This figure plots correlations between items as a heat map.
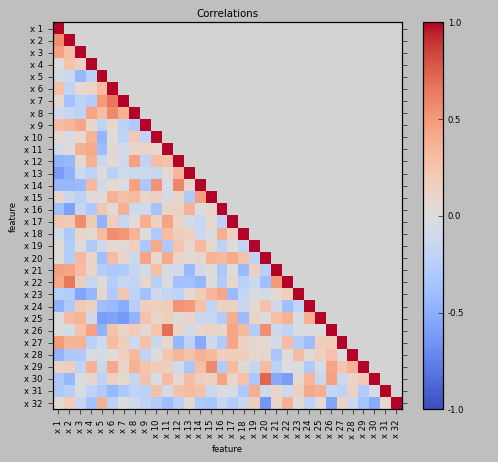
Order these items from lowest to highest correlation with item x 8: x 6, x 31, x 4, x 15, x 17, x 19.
x 31, x 17, x 19, x 15, x 4, x 6
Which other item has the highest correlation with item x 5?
x 7
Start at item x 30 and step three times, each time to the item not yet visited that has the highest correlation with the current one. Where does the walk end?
x 11
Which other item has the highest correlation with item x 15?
x 29
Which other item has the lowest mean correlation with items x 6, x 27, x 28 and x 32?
x 24
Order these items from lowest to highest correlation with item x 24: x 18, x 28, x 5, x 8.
x 5, x 8, x 18, x 28
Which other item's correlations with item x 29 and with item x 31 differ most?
x 6
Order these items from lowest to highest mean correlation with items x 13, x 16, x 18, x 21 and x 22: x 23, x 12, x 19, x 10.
x 10, x 19, x 12, x 23
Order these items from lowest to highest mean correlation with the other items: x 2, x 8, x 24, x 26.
x 2, x 24, x 8, x 26
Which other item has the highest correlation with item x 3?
x 17
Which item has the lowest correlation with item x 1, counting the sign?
x 13
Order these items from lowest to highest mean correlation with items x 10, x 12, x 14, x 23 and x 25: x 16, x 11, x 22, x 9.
x 9, x 22, x 16, x 11
